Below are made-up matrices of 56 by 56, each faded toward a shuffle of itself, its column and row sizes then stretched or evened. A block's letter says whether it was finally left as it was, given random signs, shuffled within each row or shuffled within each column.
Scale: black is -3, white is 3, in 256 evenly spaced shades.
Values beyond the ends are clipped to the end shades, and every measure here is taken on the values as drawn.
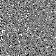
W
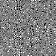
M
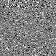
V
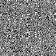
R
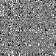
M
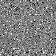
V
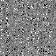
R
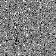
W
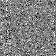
W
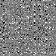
M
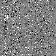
W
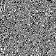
W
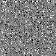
R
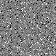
W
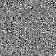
M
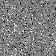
W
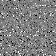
V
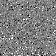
V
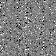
W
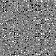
M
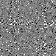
M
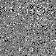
R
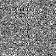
M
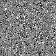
W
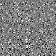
M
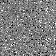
V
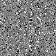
W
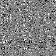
R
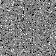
W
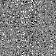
R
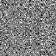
M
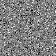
W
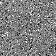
W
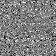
V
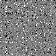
R
